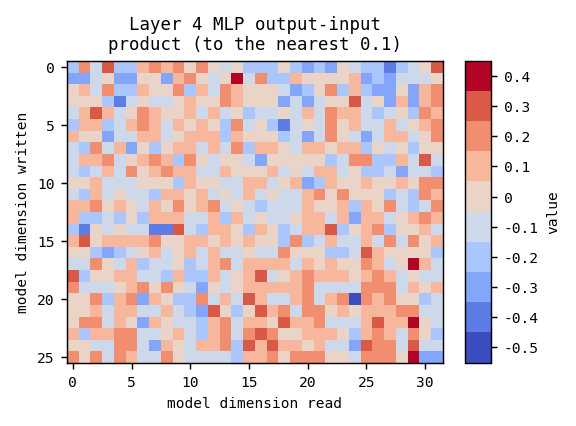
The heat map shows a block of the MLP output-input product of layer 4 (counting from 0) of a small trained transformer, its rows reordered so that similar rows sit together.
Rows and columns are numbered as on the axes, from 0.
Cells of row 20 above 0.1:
8
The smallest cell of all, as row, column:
20, 24
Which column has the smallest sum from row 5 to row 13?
18
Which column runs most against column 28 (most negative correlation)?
9
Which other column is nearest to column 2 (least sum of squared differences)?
23
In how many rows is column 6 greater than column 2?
9
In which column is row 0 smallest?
27
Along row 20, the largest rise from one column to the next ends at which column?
25
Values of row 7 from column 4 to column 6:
0.1 -0.3 0
